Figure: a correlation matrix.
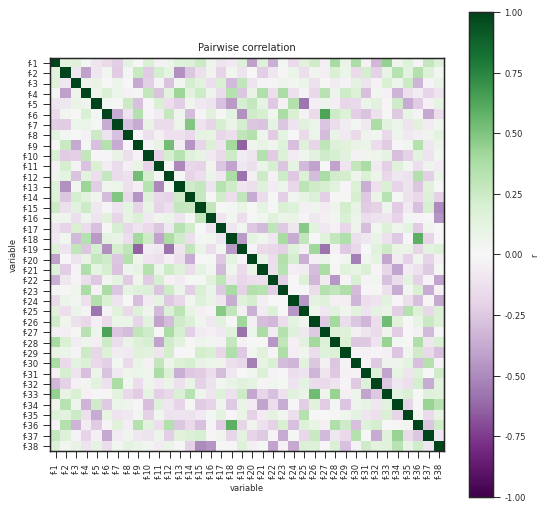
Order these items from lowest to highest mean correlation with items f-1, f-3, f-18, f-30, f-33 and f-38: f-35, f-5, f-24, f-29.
f-24, f-5, f-29, f-35
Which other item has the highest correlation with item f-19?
f-26
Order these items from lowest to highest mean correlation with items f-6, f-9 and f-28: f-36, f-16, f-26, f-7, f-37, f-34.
f-7, f-37, f-34, f-26, f-16, f-36
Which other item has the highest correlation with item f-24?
f-5
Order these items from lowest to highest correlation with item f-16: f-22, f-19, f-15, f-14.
f-19, f-14, f-22, f-15
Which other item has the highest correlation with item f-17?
f-25
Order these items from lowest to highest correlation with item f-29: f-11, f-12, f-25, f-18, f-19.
f-19, f-11, f-25, f-12, f-18
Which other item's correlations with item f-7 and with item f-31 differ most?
f-14
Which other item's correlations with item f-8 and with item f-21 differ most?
f-27
